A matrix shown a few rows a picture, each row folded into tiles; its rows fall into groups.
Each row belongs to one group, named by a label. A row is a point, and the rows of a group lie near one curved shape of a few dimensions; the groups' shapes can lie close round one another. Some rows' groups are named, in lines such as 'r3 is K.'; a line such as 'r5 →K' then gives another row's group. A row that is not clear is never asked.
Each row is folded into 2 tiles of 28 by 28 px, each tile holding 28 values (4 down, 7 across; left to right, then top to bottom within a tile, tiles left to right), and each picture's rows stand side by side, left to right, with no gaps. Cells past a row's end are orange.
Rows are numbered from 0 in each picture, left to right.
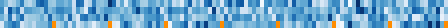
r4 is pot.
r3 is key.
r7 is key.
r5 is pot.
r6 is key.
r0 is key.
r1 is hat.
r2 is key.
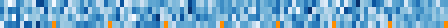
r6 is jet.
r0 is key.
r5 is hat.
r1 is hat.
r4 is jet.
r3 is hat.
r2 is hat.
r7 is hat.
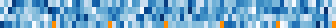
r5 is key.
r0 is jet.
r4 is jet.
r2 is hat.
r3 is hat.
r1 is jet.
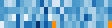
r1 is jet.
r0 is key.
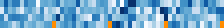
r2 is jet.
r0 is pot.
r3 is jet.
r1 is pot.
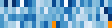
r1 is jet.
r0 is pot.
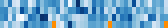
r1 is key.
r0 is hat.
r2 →pot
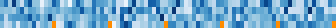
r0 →pot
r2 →key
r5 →hat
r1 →key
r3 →hat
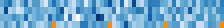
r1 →hat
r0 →hat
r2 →key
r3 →jet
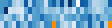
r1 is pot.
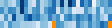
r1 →pot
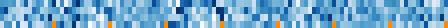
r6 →hat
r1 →jet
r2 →key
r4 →jet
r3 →jet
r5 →hat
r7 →pot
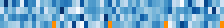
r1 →hat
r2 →jet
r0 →pot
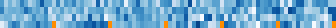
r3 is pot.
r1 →key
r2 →hat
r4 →jet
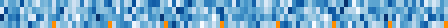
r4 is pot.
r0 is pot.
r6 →hat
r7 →pot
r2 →key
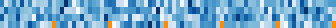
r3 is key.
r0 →pot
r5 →key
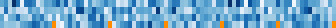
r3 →hat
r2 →key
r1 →key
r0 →pot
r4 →pot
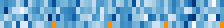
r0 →hat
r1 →pot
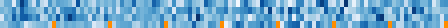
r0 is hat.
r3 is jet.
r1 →pot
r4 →key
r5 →key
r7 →hat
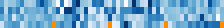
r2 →key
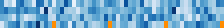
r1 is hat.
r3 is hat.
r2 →pot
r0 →key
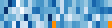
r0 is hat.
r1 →jet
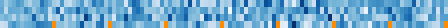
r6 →jet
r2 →hat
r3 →pot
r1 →jet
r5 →key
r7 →pot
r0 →key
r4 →key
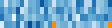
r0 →key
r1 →hat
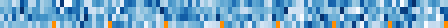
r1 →jet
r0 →hat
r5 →hat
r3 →pot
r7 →jet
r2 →jet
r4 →hat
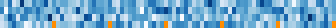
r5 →jet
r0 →key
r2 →jet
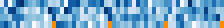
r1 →jet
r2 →pot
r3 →key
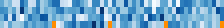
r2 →pot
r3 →jet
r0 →hat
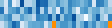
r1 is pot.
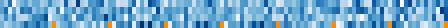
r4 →key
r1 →key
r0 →hat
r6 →key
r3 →key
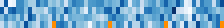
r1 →jet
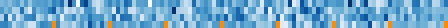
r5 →key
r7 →hat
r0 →jet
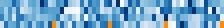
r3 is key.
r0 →key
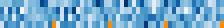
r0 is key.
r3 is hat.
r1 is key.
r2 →pot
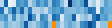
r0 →jet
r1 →pot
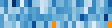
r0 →pot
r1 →hat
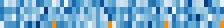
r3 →jet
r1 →jet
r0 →key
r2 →key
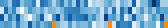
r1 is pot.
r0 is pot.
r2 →key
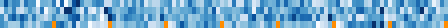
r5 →pot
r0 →pot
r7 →hat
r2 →pot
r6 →key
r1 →jet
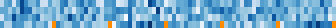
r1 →hat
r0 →hat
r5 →key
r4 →hat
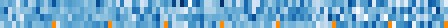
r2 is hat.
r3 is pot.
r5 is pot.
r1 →key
